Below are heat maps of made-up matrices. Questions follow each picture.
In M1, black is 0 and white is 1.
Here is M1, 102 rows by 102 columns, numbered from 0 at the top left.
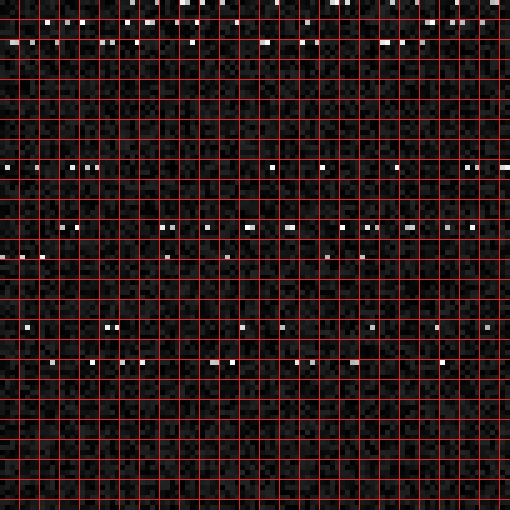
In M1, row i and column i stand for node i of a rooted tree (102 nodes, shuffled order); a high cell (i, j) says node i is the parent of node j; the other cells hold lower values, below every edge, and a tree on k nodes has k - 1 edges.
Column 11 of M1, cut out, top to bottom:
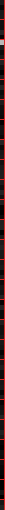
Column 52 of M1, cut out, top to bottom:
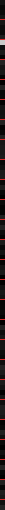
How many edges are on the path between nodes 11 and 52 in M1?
2
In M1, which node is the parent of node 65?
51
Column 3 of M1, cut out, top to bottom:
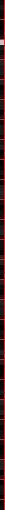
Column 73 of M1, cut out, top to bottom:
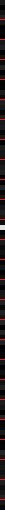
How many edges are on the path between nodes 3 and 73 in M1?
4
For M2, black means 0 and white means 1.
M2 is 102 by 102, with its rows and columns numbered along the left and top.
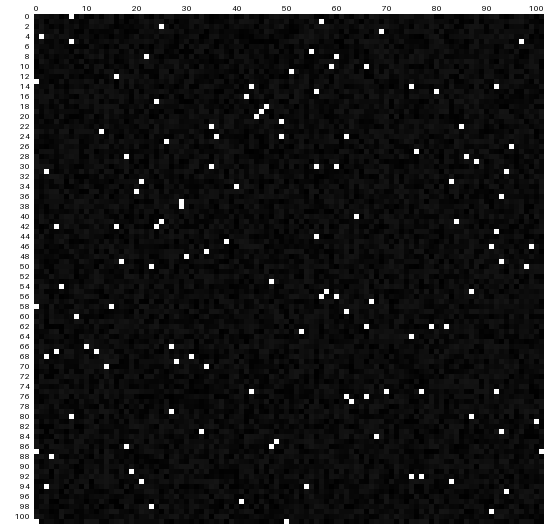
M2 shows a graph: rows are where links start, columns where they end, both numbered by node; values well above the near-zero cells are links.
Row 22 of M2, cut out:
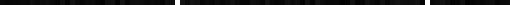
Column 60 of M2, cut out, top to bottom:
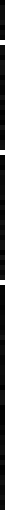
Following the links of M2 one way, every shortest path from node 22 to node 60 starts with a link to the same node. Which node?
node 85
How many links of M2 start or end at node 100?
1
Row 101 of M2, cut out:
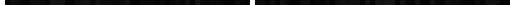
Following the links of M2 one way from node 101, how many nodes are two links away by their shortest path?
3
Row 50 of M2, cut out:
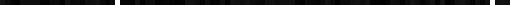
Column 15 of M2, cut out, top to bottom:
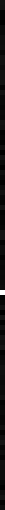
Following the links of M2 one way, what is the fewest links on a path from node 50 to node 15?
7
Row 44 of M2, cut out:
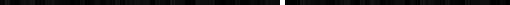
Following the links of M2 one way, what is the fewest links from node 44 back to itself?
7
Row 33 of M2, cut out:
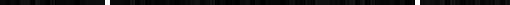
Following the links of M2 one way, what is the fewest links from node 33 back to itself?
2
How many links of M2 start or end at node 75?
7
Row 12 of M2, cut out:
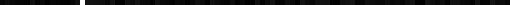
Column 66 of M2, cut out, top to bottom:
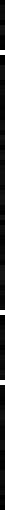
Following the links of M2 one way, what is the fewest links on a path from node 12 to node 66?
5
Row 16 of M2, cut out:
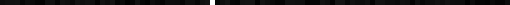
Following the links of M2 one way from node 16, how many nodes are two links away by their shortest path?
2
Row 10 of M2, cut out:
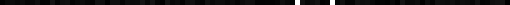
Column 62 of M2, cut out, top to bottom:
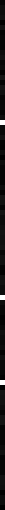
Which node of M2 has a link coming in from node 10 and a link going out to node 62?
node 59
